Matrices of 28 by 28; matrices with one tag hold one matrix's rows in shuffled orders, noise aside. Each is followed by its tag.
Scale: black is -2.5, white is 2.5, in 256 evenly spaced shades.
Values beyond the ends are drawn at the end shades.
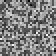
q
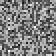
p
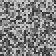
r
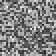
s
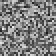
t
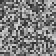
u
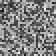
u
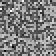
u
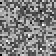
s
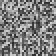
p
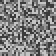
p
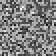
t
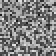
t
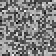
s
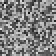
r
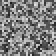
r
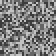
q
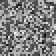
r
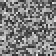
s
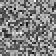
q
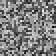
s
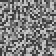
p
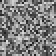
r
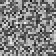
p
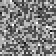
s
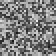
s
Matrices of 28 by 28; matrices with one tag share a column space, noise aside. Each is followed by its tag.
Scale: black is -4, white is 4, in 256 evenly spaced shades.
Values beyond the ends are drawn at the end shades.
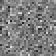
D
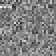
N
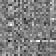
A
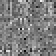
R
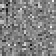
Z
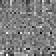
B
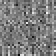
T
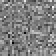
N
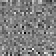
B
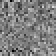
R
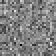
Z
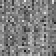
T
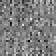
A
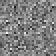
D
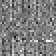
A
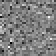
N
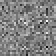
D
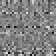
B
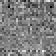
R
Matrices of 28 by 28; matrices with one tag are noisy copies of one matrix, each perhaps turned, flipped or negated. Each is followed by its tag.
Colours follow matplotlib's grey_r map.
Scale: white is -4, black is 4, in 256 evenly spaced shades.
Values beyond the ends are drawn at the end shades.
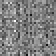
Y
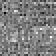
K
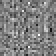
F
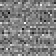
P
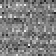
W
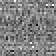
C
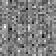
F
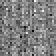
P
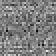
C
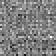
Y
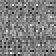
C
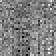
K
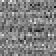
W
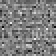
F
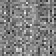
C
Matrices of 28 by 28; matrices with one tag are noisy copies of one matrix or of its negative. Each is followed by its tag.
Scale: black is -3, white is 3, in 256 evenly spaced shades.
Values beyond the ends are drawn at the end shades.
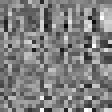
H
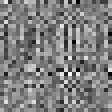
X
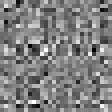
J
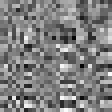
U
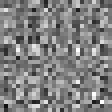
J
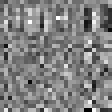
H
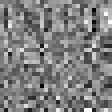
H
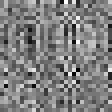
X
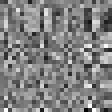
H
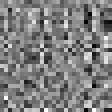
H
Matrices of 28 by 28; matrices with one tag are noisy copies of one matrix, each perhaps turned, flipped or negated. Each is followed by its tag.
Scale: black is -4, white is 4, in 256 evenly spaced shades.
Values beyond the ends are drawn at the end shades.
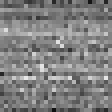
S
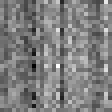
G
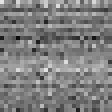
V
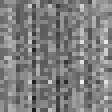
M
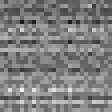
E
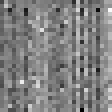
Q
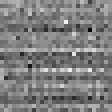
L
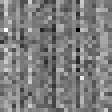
M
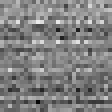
E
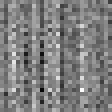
L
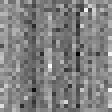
S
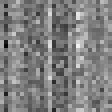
G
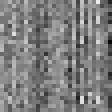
Q
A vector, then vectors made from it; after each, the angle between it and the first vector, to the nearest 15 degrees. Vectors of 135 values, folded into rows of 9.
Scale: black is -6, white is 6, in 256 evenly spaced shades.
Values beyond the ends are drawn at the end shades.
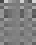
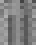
120 degrees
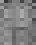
135 degrees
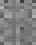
135 degrees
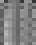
135 degrees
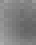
75 degrees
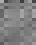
150 degrees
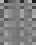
165 degrees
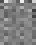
30 degrees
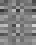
105 degrees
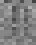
120 degrees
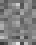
105 degrees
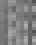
90 degrees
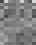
30 degrees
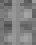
75 degrees
